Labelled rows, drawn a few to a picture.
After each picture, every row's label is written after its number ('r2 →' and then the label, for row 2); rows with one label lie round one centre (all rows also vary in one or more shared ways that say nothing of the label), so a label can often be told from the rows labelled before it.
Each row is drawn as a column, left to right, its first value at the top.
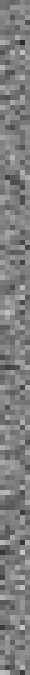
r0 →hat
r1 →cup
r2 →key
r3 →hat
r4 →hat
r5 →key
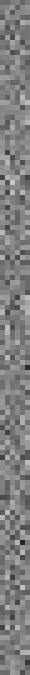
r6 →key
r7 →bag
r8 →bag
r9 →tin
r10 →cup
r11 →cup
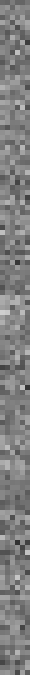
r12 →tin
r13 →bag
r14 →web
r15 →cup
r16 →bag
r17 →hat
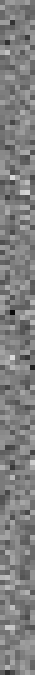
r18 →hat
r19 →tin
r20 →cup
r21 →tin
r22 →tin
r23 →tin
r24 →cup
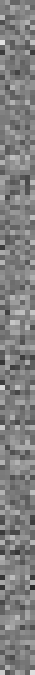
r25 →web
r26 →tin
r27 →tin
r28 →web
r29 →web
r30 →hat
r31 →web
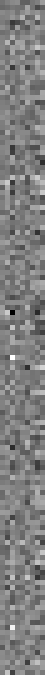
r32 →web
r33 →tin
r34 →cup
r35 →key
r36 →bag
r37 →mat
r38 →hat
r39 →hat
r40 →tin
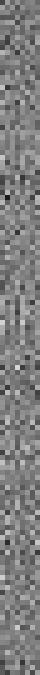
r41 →key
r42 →cup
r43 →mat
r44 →web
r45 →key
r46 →hat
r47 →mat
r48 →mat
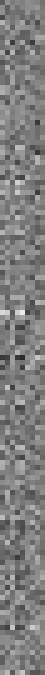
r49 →tin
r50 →tin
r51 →tin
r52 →web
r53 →web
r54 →bag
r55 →tin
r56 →web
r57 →cup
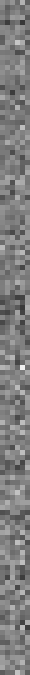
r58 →mat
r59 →key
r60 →cup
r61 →mat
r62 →mat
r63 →key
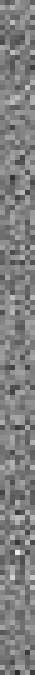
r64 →bag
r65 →web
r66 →mat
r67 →key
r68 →bag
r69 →tin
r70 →mat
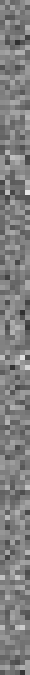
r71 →bag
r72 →tin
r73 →key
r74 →tin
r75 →key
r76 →tin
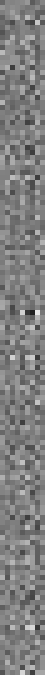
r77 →key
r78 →key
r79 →tin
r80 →bag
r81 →tin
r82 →hat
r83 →web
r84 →tin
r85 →web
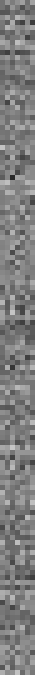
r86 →cup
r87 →web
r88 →web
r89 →bag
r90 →cup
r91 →bag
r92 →key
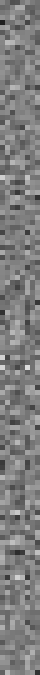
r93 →key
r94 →bag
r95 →bag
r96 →mat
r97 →mat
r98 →web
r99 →cup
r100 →key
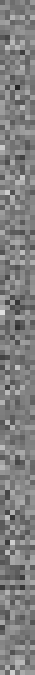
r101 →bag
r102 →bag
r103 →hat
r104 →mat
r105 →bag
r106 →tin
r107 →mat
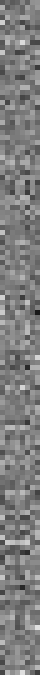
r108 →tin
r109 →hat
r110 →hat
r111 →mat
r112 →web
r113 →bag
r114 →tin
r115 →mat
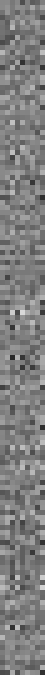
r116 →key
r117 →bag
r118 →bag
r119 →web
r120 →bag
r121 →web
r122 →bag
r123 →cup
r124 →mat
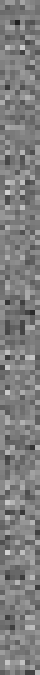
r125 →cup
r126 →hat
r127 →key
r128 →key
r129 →hat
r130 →web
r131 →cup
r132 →web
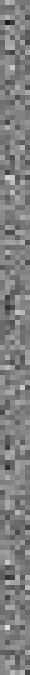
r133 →web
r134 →tin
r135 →bag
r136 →tin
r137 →web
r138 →cup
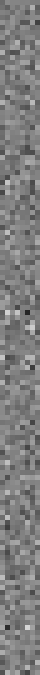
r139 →cup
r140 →tin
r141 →bag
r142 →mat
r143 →key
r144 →web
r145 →bag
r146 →key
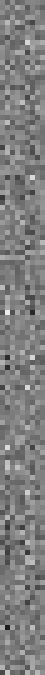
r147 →hat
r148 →bag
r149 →web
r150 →mat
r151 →cup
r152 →cup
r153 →mat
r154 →bag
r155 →web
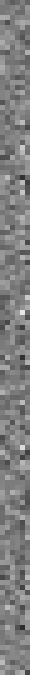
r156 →hat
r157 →bag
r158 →cup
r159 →mat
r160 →web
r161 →hat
